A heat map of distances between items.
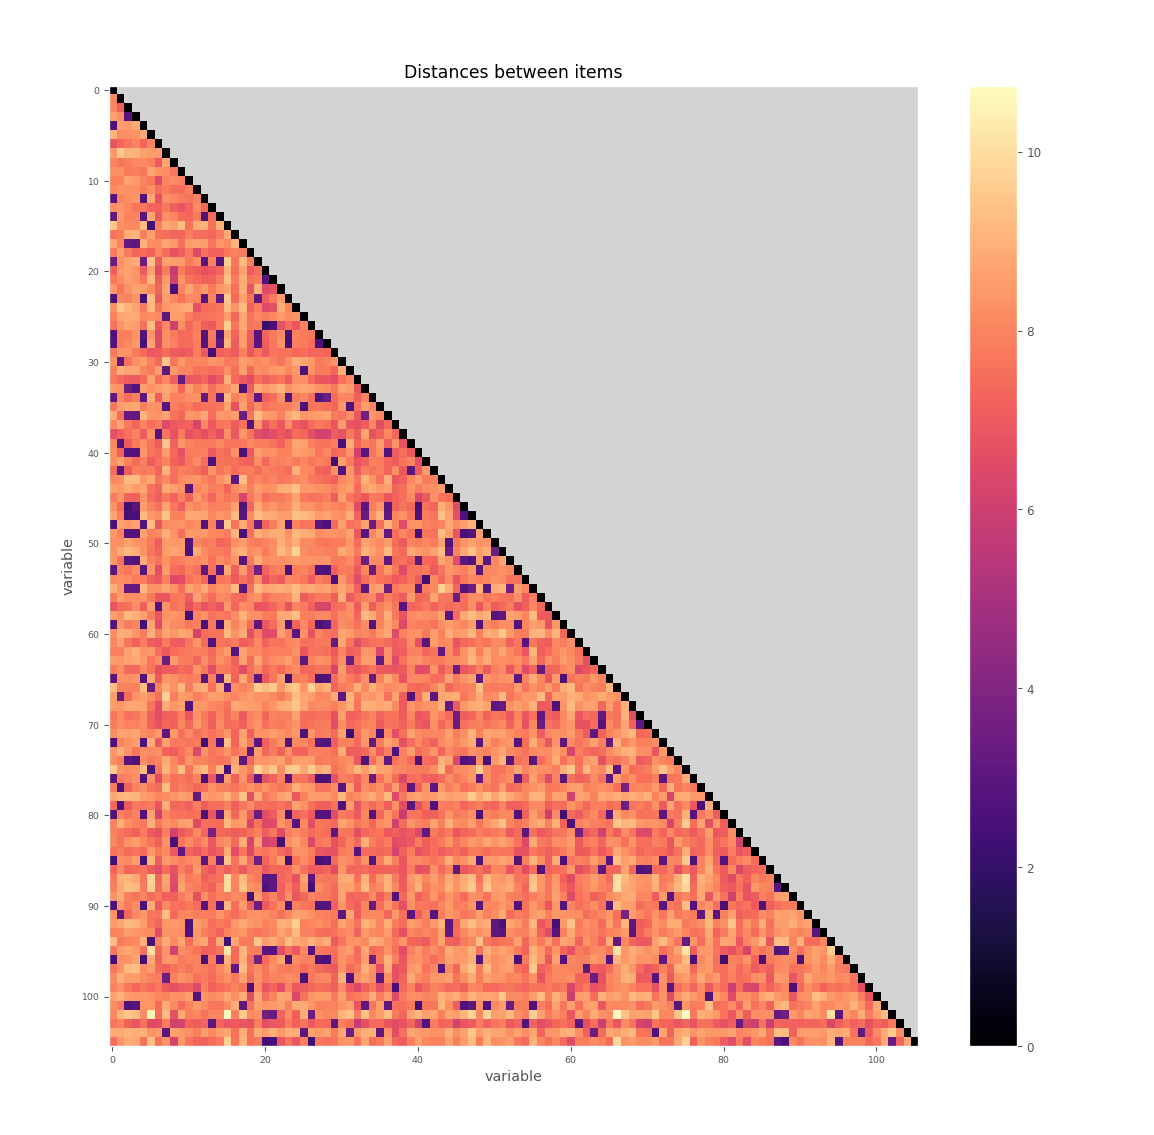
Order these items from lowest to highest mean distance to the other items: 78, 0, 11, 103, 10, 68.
103, 0, 10, 11, 68, 78
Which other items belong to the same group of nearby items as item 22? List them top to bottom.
8, 83
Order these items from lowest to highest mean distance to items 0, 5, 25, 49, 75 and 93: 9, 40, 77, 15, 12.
15, 40, 12, 77, 9
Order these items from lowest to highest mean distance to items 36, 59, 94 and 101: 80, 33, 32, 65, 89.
33, 80, 65, 32, 89
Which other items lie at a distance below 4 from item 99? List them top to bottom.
18, 37, 73, 89
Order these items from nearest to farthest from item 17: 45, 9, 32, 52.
52, 45, 32, 9
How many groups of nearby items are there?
16
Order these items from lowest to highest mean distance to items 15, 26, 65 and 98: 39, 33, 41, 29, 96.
96, 29, 41, 39, 33
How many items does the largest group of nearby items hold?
19
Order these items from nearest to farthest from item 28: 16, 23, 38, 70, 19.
23, 19, 38, 16, 70
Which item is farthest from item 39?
7
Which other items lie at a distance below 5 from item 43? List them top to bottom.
16, 62, 97
